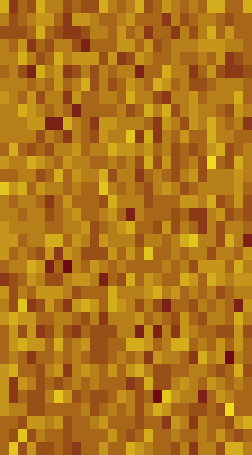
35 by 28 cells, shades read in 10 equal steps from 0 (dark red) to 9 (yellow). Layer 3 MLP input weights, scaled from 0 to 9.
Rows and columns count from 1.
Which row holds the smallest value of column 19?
24
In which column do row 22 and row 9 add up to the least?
12
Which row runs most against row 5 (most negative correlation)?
3
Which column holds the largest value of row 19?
22
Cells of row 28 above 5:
3
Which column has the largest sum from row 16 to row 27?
21
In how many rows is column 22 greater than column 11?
17
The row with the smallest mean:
26
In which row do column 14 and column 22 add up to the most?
19
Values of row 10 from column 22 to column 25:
6 5 7 5
